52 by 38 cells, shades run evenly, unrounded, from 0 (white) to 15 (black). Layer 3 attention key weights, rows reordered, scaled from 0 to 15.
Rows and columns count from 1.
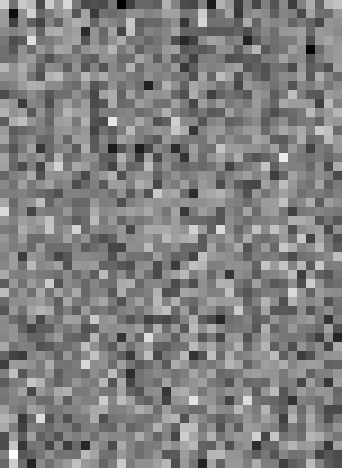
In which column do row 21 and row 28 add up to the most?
28
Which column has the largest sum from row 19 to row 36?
37
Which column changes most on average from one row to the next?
22
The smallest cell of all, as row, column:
51, 2
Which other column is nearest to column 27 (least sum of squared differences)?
24
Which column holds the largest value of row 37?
4
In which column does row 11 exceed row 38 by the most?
11
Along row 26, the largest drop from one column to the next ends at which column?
25
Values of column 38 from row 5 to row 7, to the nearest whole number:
6 6 6
